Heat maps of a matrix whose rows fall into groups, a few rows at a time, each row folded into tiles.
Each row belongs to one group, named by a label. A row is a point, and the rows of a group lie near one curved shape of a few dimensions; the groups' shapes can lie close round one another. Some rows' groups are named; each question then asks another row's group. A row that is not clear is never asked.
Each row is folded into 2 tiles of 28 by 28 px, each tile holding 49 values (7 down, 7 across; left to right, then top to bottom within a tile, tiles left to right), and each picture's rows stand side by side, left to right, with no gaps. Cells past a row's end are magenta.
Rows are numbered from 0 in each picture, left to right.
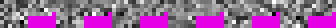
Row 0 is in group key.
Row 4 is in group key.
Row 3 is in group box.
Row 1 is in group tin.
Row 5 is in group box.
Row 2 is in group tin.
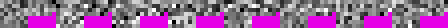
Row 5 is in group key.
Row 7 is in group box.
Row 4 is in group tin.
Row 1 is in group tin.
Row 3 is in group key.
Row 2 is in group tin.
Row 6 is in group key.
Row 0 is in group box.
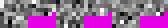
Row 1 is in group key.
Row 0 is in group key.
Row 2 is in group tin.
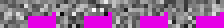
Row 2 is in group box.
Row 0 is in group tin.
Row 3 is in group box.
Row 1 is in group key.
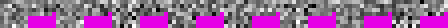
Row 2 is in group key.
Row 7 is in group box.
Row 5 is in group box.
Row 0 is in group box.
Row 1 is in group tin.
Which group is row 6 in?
key
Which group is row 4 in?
key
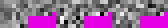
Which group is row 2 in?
tin
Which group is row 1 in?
box
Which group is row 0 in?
tin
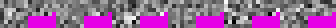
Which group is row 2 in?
key
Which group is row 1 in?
box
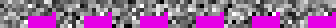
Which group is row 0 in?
tin
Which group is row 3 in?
key
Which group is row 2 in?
box
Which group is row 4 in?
tin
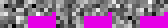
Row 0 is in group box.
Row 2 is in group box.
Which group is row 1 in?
tin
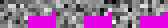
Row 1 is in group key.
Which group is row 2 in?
box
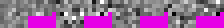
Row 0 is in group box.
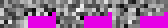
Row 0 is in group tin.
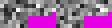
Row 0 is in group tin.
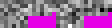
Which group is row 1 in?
box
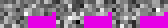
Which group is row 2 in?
key
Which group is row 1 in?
key
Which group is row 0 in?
box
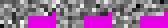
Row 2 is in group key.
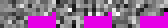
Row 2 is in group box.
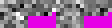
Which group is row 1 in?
key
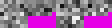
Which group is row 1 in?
box
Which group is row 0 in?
key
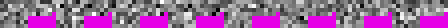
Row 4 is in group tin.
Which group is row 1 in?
box
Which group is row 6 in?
key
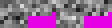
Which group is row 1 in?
key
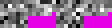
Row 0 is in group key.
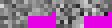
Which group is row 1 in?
tin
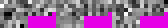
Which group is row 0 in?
tin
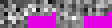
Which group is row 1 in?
box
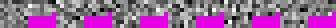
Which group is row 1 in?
box
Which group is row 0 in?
box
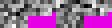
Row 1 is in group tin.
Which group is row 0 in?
key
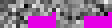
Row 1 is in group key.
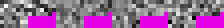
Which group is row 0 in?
tin
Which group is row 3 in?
key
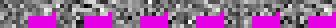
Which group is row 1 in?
tin
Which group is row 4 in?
tin
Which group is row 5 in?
key
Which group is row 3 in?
key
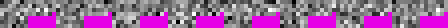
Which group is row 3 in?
tin
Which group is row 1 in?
key
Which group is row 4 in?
key
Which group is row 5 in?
tin
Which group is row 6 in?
box
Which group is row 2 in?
key
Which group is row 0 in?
key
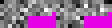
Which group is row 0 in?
key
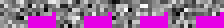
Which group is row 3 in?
tin
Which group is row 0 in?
box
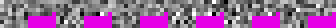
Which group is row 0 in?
key
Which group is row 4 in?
key
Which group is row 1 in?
box
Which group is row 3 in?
box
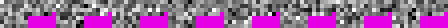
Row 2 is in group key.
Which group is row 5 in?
box
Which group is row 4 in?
tin
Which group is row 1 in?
tin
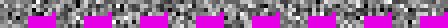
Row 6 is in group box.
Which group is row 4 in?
tin
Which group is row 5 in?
box
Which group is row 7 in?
box
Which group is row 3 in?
key
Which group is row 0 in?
box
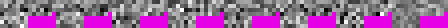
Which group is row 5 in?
key
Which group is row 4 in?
tin
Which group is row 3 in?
box
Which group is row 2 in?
key
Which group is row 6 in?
box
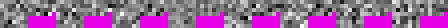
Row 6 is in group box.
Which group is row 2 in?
tin
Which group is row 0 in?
key
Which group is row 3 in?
box
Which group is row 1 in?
tin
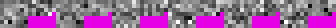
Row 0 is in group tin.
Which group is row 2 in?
box
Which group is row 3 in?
key
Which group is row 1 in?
tin
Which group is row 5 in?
key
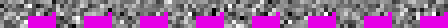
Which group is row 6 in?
tin
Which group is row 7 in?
box
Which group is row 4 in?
box
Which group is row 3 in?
key
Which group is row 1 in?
box
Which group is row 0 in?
tin
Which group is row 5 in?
tin
